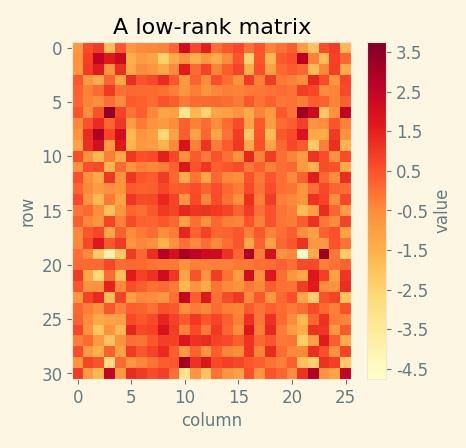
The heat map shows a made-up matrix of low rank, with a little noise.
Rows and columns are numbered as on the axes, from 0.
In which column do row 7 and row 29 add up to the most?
10
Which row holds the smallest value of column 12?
6
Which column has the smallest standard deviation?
19
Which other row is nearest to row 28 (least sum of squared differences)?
3
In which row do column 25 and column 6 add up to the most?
30
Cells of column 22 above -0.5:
18
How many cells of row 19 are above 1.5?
9
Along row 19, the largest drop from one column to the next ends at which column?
21
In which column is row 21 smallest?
2
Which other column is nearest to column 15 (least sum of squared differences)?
24
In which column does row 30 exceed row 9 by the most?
22
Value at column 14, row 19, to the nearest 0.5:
1
